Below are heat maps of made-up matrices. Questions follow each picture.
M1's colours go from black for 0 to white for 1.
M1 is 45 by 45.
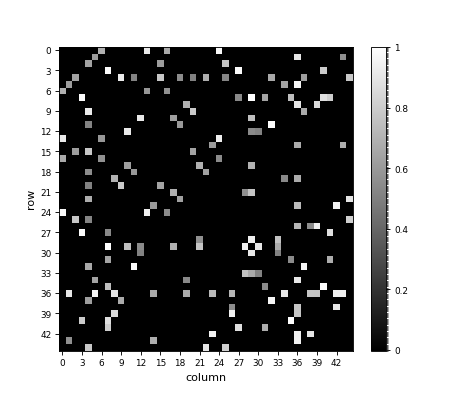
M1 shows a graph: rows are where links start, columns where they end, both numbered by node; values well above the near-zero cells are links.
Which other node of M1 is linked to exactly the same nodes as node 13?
node 16
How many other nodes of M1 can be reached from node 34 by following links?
12
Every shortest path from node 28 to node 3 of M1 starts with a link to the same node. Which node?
node 29
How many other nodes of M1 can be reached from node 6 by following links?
4
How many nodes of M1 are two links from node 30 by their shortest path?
5
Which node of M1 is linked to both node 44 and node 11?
node 4
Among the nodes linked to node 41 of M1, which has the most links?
node 7
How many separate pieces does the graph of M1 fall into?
4
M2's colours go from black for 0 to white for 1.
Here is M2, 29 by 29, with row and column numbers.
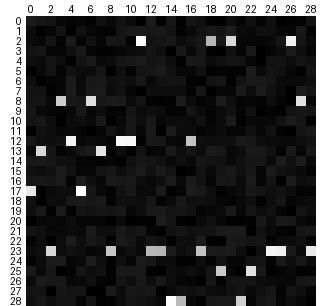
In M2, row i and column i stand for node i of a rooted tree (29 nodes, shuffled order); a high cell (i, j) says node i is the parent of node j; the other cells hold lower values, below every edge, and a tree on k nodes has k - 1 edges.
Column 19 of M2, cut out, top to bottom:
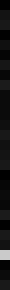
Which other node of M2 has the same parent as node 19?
22
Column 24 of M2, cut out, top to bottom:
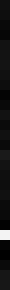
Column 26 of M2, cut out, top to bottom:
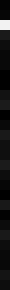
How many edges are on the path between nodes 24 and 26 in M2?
3
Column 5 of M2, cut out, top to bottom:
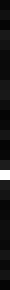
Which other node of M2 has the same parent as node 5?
0
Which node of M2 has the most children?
23
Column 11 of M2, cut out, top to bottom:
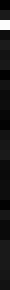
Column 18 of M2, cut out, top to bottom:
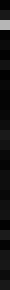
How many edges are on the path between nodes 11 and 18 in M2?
2
